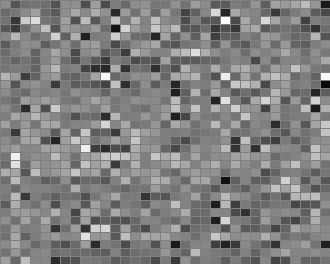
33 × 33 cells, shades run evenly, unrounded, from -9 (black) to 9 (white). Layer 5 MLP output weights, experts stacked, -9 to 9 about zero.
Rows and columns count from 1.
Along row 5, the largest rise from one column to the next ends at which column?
17
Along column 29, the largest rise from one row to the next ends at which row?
23
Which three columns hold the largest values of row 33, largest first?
3, 1, 19
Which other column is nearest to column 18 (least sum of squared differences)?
10
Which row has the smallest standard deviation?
32
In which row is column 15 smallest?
25
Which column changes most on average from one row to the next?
12
